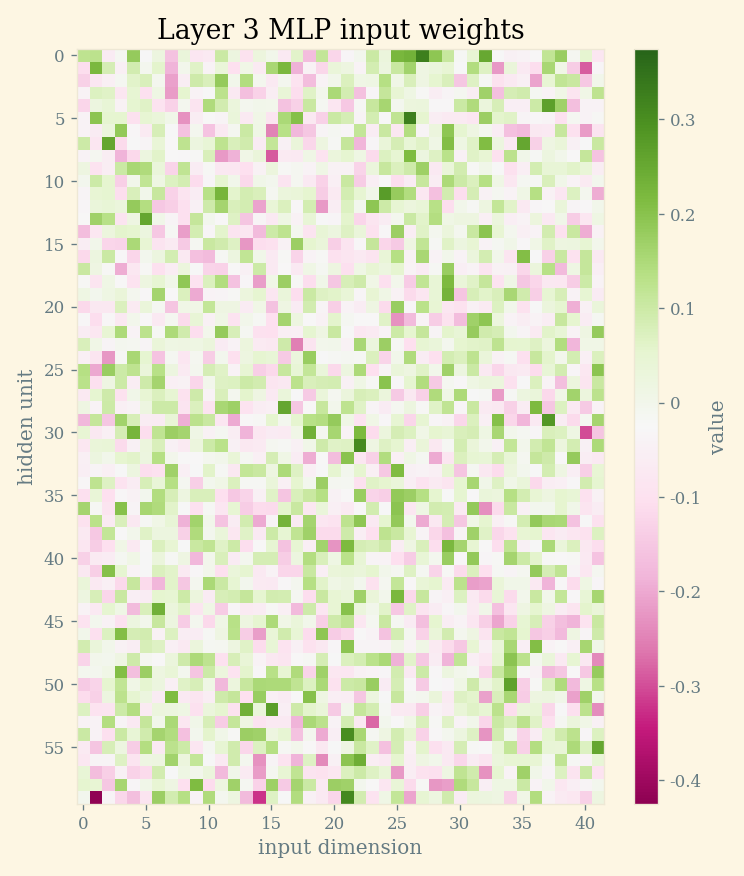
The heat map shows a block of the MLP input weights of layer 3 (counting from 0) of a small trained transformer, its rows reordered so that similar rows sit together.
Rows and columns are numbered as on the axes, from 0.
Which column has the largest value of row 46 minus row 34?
3
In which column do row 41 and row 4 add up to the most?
37
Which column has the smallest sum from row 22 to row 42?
40
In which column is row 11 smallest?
41
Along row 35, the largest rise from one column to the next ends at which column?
25
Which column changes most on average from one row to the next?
22
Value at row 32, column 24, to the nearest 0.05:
0.15
